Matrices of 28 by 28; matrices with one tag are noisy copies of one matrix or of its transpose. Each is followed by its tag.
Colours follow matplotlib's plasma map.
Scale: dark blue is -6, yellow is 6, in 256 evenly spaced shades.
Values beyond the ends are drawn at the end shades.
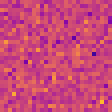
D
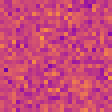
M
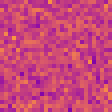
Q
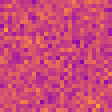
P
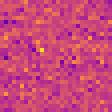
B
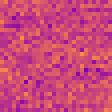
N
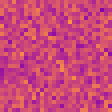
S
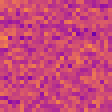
B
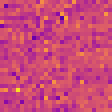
N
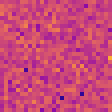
S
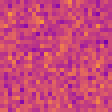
N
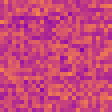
N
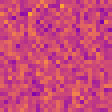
B
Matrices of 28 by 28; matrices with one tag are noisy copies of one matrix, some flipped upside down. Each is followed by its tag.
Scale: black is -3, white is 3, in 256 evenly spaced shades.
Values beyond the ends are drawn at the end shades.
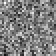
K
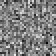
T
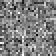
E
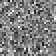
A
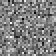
A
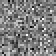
A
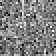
E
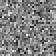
A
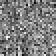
T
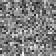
E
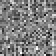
T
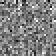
T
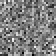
K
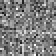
E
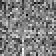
E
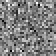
A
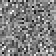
A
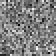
K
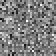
A
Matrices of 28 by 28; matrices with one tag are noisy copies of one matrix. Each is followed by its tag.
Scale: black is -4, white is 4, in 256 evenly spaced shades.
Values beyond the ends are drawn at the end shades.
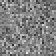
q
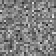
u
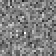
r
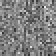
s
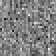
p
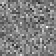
q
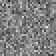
q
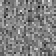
s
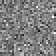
u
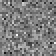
r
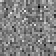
s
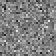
q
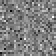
u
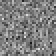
r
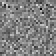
q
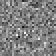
r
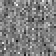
s
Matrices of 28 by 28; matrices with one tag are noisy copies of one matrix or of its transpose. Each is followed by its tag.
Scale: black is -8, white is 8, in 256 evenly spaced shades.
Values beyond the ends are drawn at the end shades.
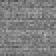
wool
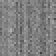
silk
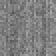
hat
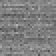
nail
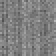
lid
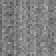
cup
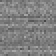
silk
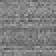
silk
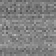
cup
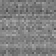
cup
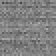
lid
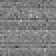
wool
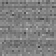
lid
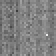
cup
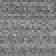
cup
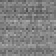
cup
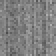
hat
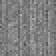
wool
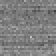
hat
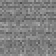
lid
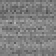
cup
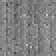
nail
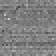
hat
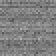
lid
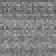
cup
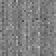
lid
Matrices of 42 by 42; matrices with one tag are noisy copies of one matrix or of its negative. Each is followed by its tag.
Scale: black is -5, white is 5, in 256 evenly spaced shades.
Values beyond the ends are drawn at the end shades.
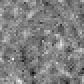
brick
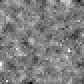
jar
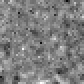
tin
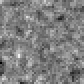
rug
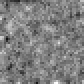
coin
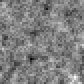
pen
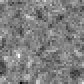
rug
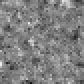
jar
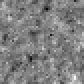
pen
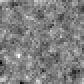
rug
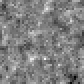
pen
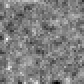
coin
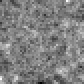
tin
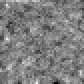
coin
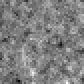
brick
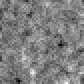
brick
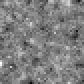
jar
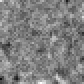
tin
